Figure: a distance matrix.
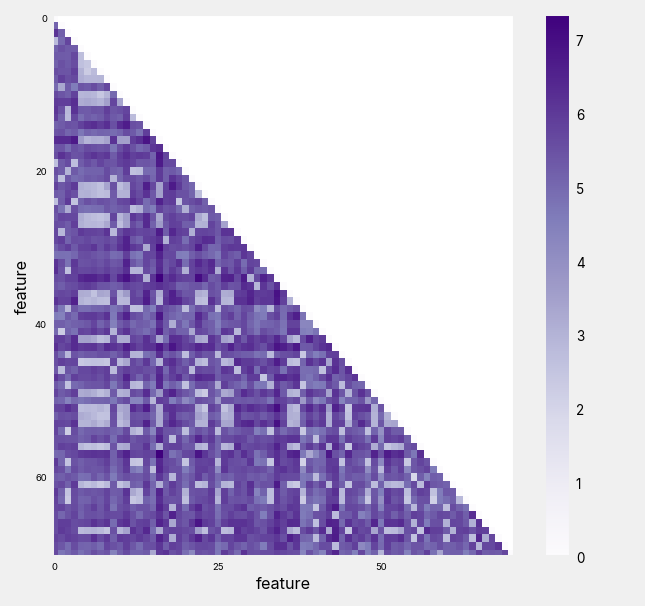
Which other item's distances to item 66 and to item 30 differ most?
34
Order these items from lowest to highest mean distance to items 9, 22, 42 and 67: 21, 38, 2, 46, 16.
16, 21, 46, 38, 2
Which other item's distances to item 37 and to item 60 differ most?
55
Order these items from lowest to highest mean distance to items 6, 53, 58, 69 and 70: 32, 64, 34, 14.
32, 64, 14, 34
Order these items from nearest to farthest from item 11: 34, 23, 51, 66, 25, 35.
23, 51, 25, 35, 66, 34
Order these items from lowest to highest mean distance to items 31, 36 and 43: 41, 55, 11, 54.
54, 11, 41, 55
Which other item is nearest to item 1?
41
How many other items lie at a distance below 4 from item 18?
6
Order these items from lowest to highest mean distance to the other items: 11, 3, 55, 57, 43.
11, 55, 3, 57, 43
